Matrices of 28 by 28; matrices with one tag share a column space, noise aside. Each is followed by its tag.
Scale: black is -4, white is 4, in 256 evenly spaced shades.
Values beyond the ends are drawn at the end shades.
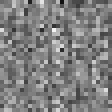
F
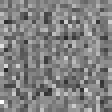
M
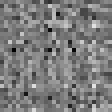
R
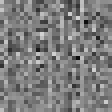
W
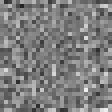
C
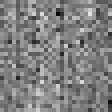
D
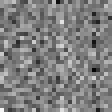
C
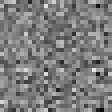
C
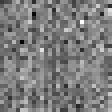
R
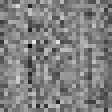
R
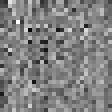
F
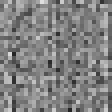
C
